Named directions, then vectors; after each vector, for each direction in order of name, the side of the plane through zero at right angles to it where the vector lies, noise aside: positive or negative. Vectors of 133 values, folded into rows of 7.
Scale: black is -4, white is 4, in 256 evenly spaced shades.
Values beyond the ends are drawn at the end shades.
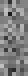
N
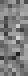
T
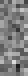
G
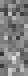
positive, negative, negative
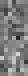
positive, negative, negative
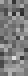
negative, negative, negative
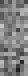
positive, positive, positive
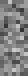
negative, negative, positive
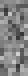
positive, negative, negative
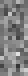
positive, negative, negative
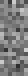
positive, positive, positive
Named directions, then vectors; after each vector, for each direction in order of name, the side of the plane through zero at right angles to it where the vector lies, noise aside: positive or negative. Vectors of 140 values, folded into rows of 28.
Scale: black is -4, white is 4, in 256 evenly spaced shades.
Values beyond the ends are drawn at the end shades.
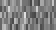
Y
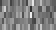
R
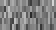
negative, positive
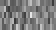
positive, negative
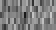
negative, negative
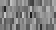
negative, positive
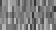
positive, positive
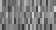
negative, negative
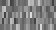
positive, negative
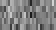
negative, positive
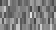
positive, negative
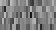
negative, positive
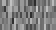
negative, positive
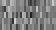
negative, positive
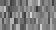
positive, negative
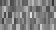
positive, negative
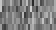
negative, negative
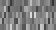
positive, negative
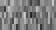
negative, positive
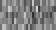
positive, positive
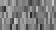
negative, positive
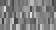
positive, negative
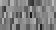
negative, positive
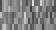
positive, positive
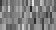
positive, positive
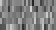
negative, negative
